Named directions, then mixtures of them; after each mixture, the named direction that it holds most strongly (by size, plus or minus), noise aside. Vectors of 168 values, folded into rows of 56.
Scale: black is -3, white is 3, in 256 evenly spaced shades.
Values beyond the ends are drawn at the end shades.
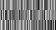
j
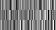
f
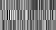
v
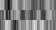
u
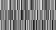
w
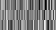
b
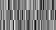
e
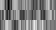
u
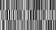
v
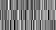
e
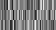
e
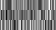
f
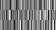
f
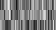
u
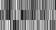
u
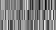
b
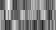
u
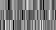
e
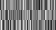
j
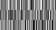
w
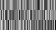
j
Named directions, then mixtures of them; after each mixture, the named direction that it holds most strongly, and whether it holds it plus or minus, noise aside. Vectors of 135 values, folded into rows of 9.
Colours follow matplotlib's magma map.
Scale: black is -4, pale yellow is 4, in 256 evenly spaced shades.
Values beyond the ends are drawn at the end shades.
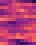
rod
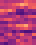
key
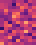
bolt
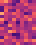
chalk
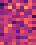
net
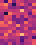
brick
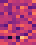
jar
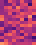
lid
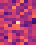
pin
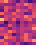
chalk, plus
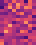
net, plus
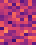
lid, minus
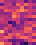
rod, plus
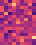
brick, minus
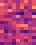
key, plus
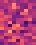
bolt, minus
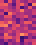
brick, plus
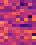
lid, minus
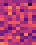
lid, plus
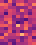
brick, plus
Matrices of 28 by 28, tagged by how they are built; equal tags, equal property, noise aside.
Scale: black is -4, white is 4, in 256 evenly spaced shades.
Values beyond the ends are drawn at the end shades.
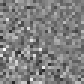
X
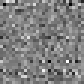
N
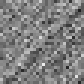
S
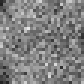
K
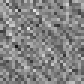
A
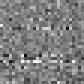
N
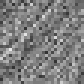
S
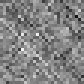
A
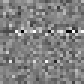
N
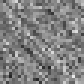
A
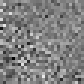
X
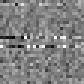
N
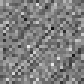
S
